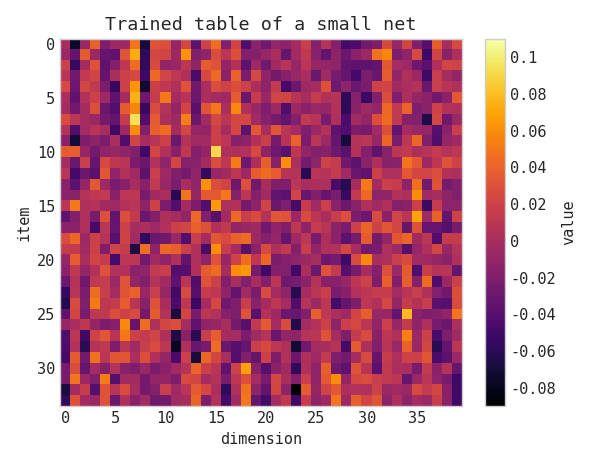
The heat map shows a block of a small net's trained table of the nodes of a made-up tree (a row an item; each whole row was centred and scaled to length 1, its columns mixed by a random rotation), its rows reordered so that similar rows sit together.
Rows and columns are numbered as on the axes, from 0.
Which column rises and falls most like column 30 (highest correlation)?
29
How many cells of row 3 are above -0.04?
36
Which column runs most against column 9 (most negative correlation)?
13
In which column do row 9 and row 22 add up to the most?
32
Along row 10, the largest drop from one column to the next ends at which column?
16
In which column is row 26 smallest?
23
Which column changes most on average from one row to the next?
18
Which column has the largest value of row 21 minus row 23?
17
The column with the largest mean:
15
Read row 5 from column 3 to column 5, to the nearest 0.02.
0.02 0 -0.04
